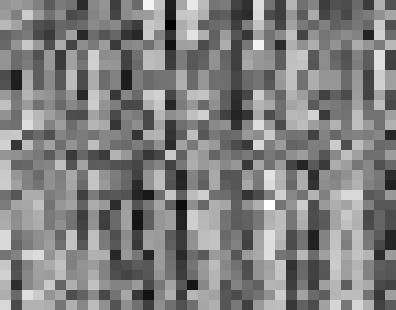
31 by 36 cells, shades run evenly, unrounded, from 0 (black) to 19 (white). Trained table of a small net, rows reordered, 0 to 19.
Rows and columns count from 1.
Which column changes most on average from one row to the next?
36
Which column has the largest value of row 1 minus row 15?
14
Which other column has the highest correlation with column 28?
23
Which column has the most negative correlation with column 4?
35
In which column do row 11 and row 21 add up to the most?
25
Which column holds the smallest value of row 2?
16
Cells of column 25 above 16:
6
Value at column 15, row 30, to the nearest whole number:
10
